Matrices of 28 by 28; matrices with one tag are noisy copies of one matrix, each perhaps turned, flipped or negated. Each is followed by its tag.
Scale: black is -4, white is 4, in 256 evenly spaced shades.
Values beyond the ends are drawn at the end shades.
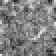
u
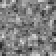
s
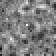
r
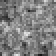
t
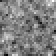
u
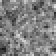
u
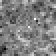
u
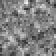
r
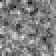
r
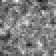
t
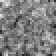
u
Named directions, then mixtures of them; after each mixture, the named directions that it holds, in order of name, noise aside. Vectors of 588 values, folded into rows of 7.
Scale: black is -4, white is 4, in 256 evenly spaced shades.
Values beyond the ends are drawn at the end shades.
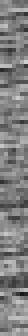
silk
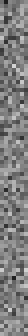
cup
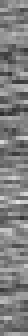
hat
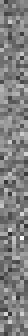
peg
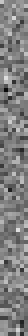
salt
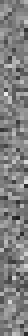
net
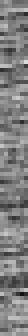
silk.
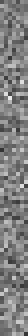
net, salt.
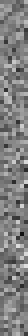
net.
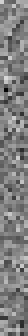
salt.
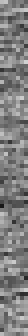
hat, peg, silk.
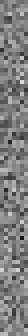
cup, peg.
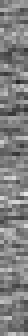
hat.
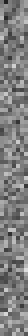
cup, net, peg.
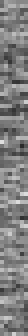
hat.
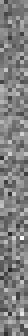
peg.
